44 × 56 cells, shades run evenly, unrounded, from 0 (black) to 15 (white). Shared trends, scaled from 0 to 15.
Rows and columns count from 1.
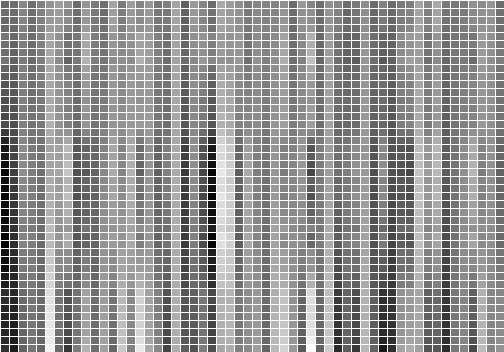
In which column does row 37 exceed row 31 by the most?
35
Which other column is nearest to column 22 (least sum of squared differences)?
34
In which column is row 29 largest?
25
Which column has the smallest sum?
1
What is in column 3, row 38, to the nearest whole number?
6
